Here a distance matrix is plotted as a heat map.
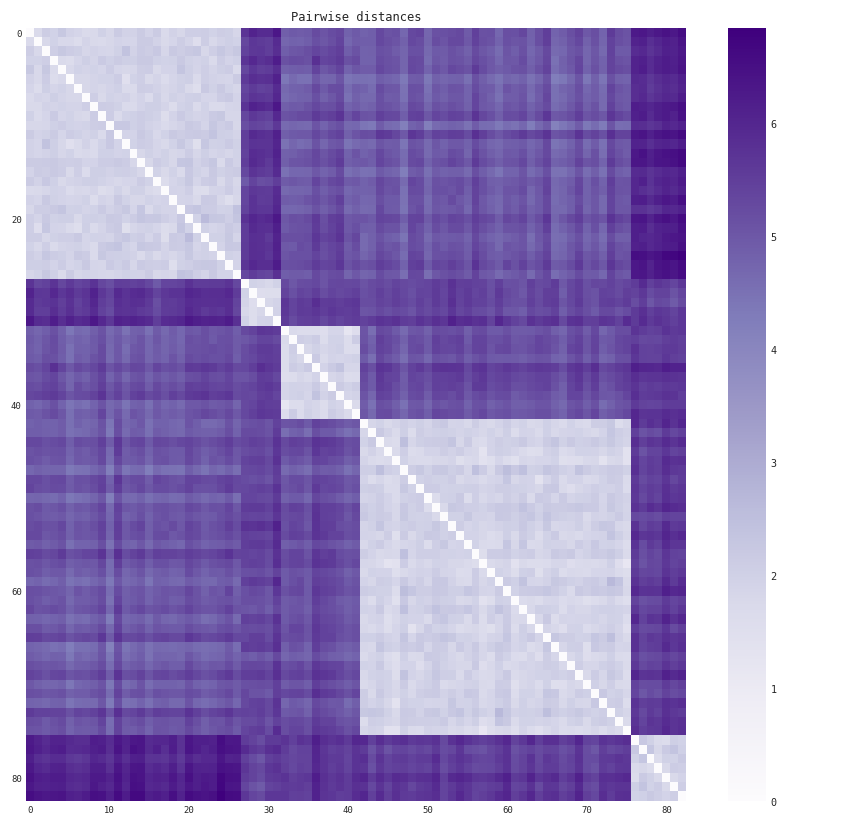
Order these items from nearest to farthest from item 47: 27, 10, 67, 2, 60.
67, 60, 10, 2, 27
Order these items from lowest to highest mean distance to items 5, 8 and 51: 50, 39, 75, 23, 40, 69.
23, 50, 75, 69, 40, 39
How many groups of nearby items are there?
5
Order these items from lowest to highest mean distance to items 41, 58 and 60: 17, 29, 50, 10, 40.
50, 40, 10, 17, 29
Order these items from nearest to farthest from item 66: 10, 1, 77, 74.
74, 10, 1, 77
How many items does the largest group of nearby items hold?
34
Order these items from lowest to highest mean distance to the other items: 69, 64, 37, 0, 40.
64, 69, 0, 40, 37
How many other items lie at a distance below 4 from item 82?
6
